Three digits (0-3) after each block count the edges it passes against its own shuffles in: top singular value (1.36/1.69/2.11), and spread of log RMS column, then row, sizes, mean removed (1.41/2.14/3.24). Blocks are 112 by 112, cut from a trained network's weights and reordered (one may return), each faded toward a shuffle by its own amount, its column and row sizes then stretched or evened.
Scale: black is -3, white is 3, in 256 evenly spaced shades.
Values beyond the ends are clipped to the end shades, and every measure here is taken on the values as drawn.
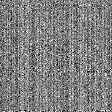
3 0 2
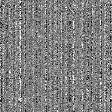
3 3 1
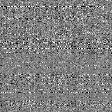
1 0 3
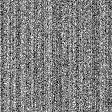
3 0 0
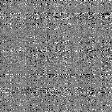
1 2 3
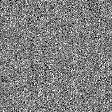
0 0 1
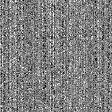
3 2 1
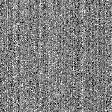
2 1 0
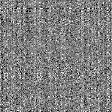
2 1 2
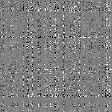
1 3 3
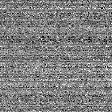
3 1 2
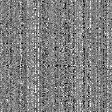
3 3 2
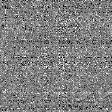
1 2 2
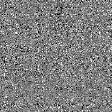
0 2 2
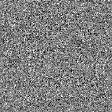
0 1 1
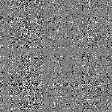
0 3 3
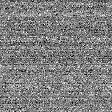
2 0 1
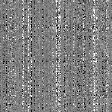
3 3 2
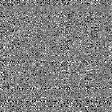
1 2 3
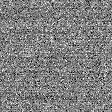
1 0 0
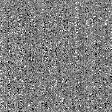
0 2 1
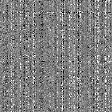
3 3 2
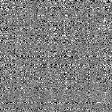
2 2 3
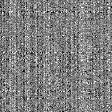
3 1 2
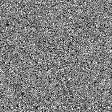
1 0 1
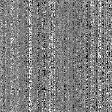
3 3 1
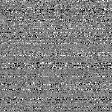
1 1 3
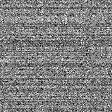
3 1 0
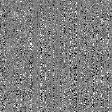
0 3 1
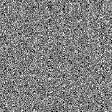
1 2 0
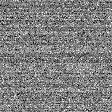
2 0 0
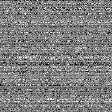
3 1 3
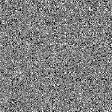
0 2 2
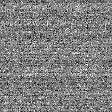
2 1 0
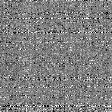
1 0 3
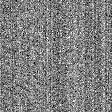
2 0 0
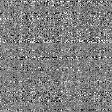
1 1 3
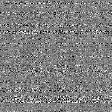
0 1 3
